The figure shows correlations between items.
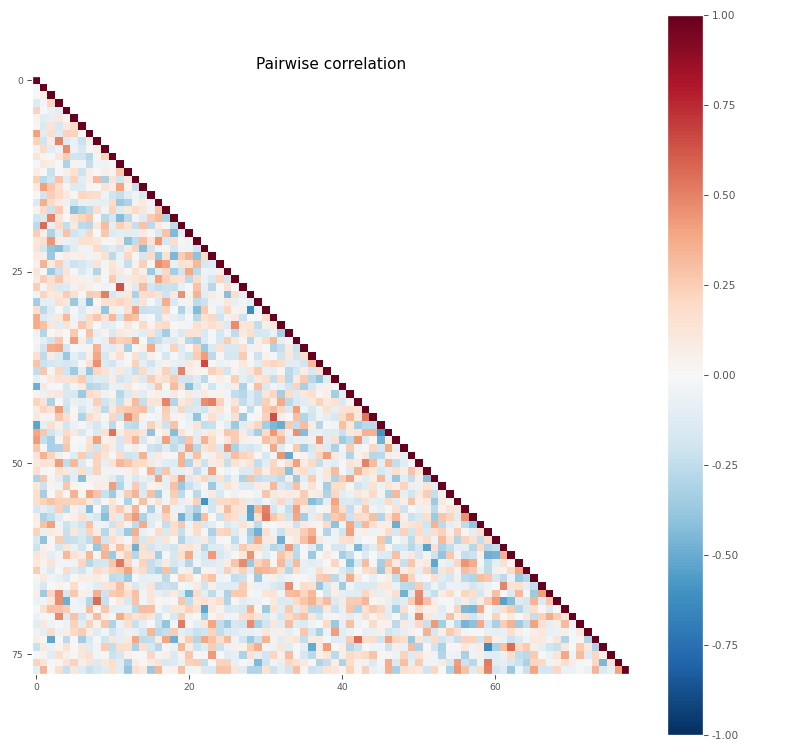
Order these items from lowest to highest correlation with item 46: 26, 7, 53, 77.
7, 53, 26, 77
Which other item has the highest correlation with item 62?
74
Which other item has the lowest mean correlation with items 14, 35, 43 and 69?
22
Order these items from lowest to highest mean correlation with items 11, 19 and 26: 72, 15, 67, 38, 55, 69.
15, 72, 69, 55, 67, 38
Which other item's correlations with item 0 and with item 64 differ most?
29
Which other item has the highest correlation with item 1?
19
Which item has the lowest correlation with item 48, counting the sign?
67
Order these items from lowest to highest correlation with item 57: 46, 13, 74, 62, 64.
62, 74, 46, 64, 13
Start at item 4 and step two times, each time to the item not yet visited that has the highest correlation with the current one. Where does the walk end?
28
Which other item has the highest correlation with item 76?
59
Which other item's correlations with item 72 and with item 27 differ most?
11
